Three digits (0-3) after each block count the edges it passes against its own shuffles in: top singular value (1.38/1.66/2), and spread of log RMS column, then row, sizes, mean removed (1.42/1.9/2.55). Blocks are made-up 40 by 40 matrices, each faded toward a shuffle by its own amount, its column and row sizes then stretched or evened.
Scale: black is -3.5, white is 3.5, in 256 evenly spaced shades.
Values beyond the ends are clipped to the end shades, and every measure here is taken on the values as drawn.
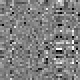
3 2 1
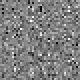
2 2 0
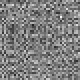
3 1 0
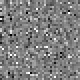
1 2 1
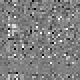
0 1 2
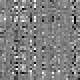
3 3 1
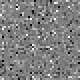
0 1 0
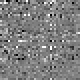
2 1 3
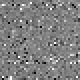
0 0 2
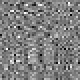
3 1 2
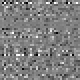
2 0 3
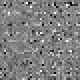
0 1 2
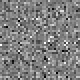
2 1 1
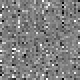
1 2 0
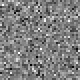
1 0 0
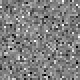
0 0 0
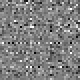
0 1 2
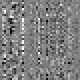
3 3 0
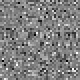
2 0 1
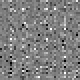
2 2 1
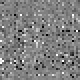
0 1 2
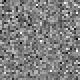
0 1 0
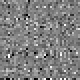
2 1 2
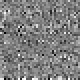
2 1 2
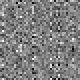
2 2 0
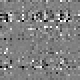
2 2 3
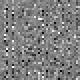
1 3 0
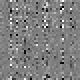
1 3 2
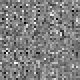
1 2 1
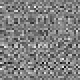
3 0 3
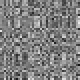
3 2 1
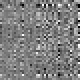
3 3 1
